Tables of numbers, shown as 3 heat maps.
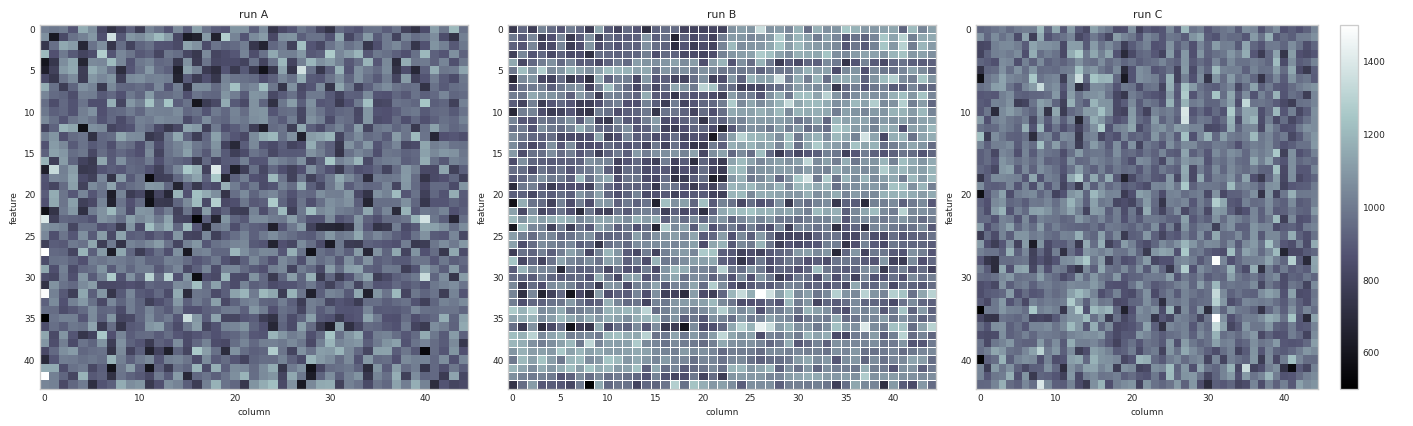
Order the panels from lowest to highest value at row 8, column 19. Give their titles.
run C, run B, run A
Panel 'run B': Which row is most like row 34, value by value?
37
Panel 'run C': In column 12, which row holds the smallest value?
29
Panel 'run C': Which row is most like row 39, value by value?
7
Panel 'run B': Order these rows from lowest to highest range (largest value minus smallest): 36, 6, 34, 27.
34, 27, 6, 36
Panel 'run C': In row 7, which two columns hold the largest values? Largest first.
8, 27
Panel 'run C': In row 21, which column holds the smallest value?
24
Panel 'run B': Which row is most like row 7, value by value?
27
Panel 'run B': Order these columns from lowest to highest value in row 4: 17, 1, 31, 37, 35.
35, 1, 31, 37, 17
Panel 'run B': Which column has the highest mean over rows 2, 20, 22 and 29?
41
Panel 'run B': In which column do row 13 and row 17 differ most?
39
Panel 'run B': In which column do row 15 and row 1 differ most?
28
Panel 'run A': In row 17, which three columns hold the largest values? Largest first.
18, 1, 15
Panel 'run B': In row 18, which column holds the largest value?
31
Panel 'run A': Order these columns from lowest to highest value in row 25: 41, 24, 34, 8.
41, 34, 24, 8
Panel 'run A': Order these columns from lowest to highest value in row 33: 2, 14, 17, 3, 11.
11, 2, 17, 3, 14
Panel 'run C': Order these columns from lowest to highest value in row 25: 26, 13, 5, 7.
26, 7, 5, 13
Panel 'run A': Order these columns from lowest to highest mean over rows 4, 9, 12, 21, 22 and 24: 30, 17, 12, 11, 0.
0, 17, 12, 30, 11
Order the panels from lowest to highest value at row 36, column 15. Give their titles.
run A, run B, run C
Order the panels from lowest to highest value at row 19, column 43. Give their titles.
run A, run C, run B
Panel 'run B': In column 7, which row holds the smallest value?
22
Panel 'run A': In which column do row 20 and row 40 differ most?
7
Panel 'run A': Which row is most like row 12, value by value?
2
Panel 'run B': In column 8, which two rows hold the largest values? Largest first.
38, 41
